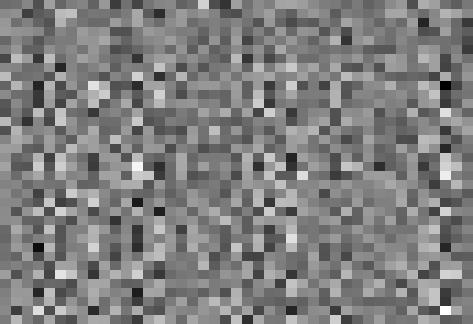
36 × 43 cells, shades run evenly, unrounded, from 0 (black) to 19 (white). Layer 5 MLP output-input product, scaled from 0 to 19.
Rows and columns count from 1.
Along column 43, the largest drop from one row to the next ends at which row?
3
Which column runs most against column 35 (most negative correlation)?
26
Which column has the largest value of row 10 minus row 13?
9
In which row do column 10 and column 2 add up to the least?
35
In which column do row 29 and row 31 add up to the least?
24
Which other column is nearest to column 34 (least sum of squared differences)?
8
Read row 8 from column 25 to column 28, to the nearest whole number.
9 12 15 11
